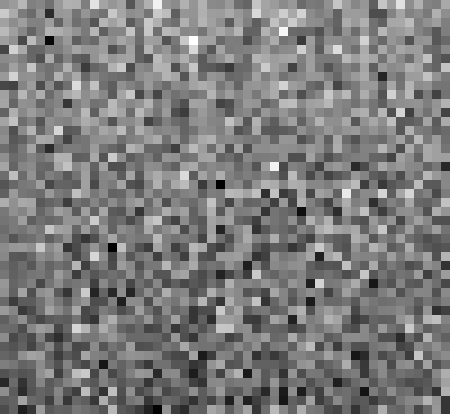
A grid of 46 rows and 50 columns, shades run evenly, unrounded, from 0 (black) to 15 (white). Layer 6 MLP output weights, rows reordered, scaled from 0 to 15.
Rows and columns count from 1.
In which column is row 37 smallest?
20
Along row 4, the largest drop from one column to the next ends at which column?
33
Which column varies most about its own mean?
22
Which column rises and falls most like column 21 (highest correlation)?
18
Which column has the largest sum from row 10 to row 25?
24
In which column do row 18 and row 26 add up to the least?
25
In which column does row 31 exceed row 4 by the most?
29
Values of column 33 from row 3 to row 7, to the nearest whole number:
12 6 7 8 10
